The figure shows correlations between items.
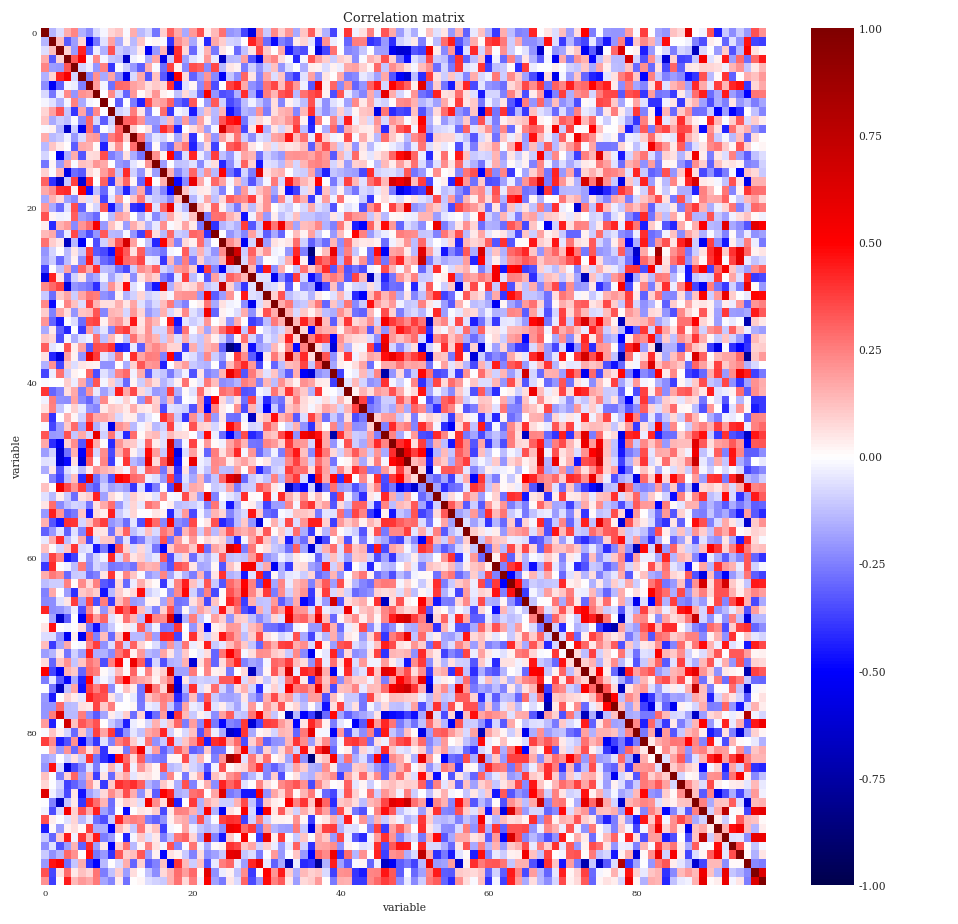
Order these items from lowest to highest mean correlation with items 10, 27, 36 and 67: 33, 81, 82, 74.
81, 74, 82, 33
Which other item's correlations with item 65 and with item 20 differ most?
39
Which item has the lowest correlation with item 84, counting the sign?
3
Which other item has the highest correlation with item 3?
79
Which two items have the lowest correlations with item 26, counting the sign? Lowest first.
36, 80
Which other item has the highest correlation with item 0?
87
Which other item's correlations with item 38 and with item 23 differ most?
82
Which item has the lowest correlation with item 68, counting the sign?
77
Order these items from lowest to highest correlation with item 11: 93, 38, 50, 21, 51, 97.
97, 38, 50, 21, 93, 51
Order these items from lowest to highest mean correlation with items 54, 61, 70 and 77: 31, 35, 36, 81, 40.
31, 81, 36, 35, 40
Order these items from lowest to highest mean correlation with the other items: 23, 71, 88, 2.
2, 23, 71, 88
